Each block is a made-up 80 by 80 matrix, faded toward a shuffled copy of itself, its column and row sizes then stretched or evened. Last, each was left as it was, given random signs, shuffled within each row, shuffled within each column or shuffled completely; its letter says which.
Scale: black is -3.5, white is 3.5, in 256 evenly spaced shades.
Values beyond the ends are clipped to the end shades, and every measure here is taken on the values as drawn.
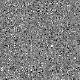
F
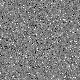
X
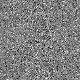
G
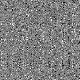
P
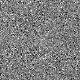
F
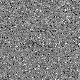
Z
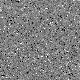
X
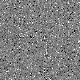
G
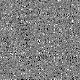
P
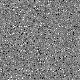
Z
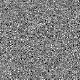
P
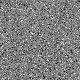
X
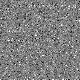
Z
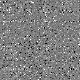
P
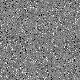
G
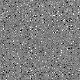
P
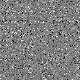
F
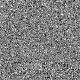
Z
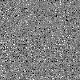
F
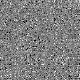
P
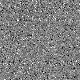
Z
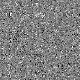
F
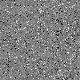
G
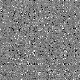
P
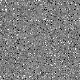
P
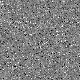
Z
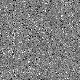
G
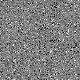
F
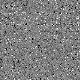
F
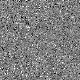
F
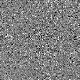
P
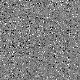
F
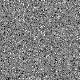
G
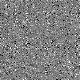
F
